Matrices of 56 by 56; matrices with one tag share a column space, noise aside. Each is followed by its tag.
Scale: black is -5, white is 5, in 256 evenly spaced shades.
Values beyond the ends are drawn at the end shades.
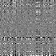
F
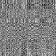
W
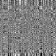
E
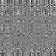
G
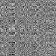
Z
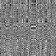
W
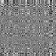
G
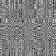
W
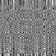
E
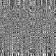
E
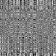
E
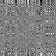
G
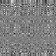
G
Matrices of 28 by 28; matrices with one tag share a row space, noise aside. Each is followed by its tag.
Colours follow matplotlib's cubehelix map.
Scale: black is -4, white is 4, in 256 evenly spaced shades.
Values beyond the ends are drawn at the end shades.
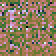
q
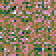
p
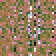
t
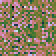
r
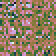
p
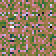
q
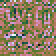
p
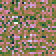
r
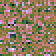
p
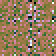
t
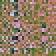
r
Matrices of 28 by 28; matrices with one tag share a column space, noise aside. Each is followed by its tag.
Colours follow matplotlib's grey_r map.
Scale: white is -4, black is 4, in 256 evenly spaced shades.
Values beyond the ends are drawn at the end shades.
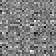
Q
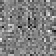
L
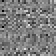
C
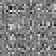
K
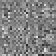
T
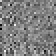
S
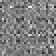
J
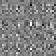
K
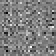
Q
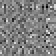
J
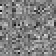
K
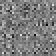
K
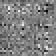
K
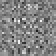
J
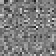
C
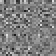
C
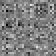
K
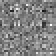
K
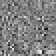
S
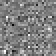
S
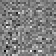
Q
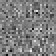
T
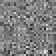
S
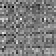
J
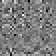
C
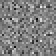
J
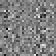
T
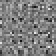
J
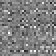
Q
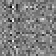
J
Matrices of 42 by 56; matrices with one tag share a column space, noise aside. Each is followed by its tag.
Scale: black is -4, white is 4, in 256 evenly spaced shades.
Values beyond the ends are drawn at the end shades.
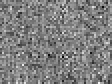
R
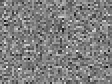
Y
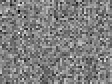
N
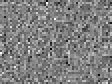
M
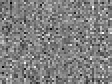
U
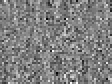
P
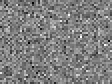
Y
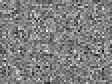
Y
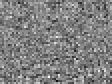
U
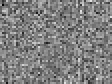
N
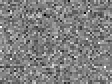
Y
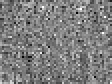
R
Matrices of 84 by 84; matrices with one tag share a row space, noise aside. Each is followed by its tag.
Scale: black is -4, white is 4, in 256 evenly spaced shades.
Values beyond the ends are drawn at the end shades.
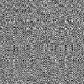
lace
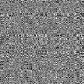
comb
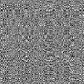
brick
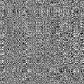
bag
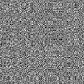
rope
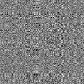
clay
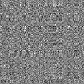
rope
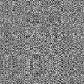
clay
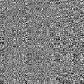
bag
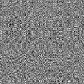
rope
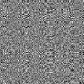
brick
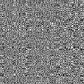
bag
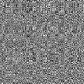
lace
